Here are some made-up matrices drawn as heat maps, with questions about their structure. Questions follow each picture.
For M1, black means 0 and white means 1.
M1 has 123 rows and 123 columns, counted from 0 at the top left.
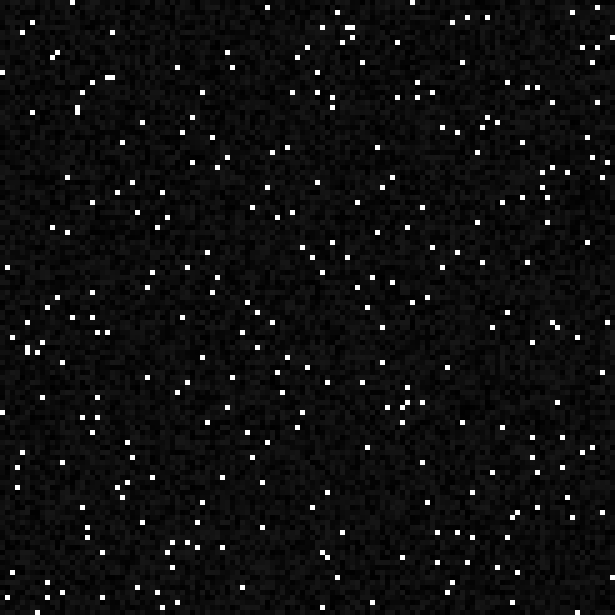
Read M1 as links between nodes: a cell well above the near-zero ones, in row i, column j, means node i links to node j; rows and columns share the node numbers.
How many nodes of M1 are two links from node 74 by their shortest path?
3
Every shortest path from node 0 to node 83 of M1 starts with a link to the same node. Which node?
node 14
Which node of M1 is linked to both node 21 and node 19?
node 66
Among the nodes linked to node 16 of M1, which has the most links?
node 18
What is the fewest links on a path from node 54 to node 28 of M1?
7
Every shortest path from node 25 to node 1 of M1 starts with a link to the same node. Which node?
node 88
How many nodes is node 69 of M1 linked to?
2
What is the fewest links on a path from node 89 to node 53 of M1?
6
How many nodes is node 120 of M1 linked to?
3
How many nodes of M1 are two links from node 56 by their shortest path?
1
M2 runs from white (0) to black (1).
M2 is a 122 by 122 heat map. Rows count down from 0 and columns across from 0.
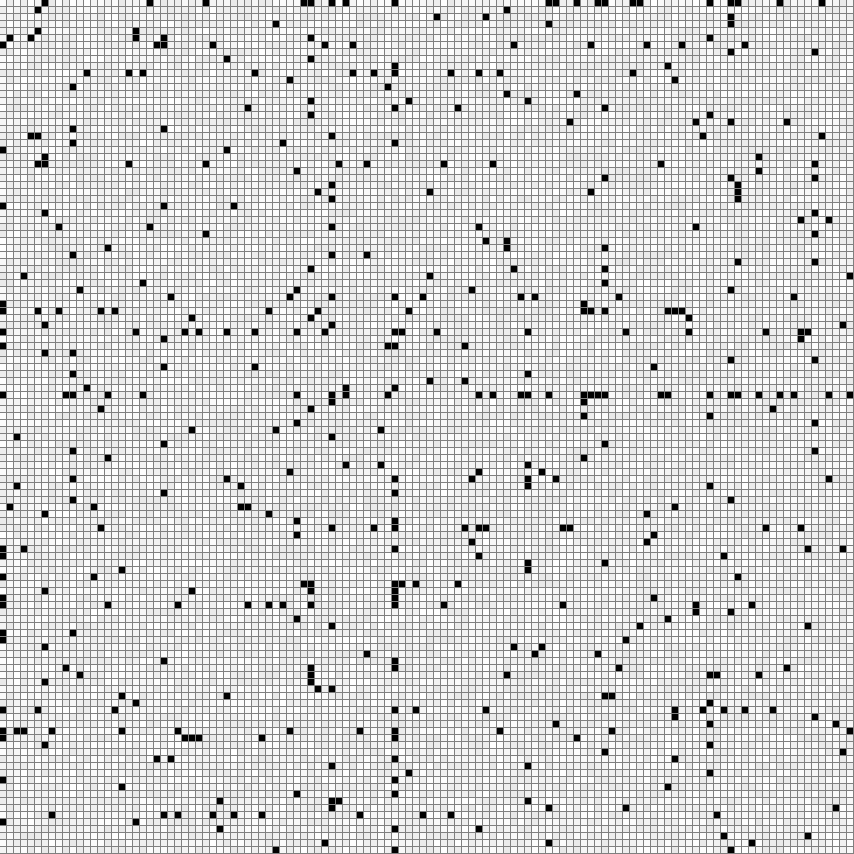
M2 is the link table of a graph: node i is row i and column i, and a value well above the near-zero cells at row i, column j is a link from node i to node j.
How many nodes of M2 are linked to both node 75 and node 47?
3
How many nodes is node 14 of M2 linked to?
3
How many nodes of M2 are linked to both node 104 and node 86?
3
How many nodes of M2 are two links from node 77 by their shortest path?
4
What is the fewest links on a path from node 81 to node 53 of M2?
2
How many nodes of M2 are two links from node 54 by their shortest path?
4
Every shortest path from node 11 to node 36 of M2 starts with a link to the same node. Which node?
node 41
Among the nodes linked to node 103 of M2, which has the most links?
node 101
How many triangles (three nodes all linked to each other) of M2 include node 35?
1
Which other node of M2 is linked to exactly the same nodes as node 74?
node 113
